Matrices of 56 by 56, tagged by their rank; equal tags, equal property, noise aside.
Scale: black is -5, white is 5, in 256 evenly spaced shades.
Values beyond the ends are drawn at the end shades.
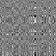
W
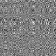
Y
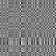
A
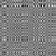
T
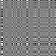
A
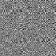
Y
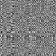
W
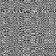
Y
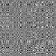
W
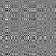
T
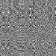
Y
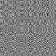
W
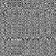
Y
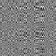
W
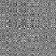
Y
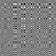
A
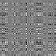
T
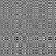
T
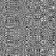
Y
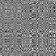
W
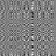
T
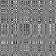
T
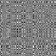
T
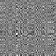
Y
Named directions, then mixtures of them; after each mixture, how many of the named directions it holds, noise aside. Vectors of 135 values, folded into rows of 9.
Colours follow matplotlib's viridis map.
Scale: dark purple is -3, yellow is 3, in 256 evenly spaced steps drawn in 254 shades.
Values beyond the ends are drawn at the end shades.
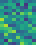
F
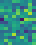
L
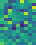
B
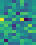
three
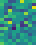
one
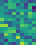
two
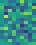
three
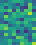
two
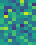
three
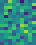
two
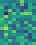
three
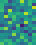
two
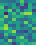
three
